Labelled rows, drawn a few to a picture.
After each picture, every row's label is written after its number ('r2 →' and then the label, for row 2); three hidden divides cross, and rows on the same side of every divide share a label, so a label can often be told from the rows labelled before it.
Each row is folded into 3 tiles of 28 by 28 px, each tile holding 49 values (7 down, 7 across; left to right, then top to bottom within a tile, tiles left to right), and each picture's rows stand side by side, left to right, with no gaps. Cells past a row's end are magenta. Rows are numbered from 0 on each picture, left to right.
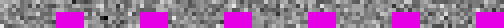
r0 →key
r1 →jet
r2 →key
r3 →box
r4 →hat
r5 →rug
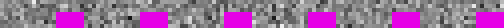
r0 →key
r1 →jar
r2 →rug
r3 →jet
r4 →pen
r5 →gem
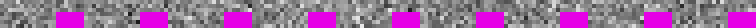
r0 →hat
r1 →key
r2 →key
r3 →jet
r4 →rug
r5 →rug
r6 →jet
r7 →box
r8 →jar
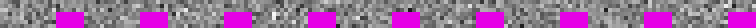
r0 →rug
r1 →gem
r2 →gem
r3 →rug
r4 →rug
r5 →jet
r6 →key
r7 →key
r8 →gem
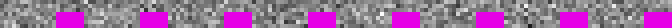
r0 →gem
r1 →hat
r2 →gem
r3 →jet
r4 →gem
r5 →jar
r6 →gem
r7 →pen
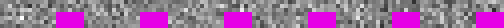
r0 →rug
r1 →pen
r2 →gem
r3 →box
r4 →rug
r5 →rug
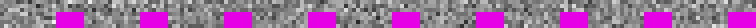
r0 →hat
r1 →box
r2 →pen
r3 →jet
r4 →jar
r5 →key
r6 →box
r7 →jet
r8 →jar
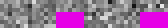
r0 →key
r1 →rug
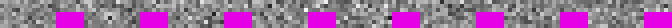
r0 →key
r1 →rug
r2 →key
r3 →rug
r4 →gem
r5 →jar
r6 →jar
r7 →gem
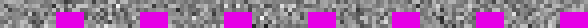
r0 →box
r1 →jar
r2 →box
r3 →pen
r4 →jet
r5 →jet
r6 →jet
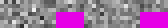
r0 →hat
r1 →pen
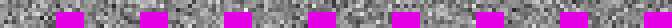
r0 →rug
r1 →key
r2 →box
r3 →jar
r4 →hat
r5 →hat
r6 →box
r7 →jet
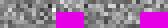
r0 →rug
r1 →gem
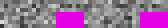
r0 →gem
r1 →hat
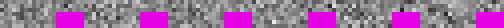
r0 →jet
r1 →jet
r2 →jet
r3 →pen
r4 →box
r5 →box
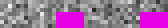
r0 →pen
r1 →box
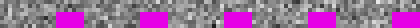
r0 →hat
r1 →rug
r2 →hat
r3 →gem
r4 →jar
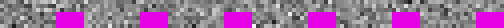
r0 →key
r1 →hat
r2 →gem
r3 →jar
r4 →box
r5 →box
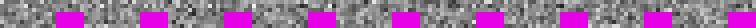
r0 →hat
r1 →jar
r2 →box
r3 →key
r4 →rug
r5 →hat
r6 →rug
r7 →jar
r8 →gem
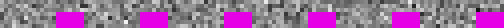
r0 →jar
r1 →rug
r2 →jet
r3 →key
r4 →gem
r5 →key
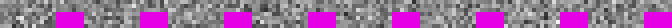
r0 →rug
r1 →gem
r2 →pen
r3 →box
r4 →rug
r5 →rug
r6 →jar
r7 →jar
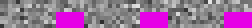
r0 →gem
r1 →gem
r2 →jar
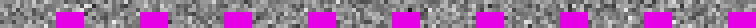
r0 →key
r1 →jar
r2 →key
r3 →rug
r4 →rug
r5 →hat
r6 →box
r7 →pen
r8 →jet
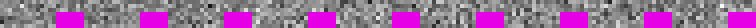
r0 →jar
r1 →jet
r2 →jet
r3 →rug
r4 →gem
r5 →pen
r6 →gem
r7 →jar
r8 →jet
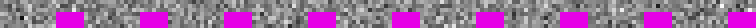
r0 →jet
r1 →pen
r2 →rug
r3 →rug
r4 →rug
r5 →rug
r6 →key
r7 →hat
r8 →jet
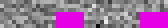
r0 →key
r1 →pen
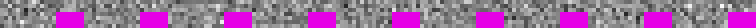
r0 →pen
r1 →box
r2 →gem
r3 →jet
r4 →jar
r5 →key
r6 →hat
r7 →pen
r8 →jet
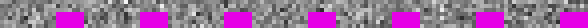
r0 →hat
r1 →jar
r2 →hat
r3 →box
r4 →rug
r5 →key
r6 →key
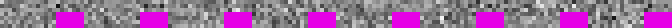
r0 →hat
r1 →gem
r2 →hat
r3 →hat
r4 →box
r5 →rug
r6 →box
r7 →gem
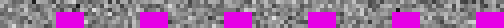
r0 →hat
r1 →hat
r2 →key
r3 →key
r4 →hat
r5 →gem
